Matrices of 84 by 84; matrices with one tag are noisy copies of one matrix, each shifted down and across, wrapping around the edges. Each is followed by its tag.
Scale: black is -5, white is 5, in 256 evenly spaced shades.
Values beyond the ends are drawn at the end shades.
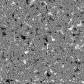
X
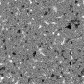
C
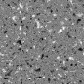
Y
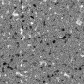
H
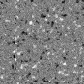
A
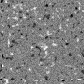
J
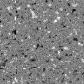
Y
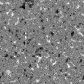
C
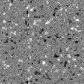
A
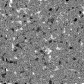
J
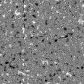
H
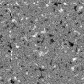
X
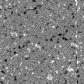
H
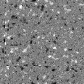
A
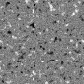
Y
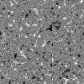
C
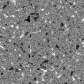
C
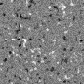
J
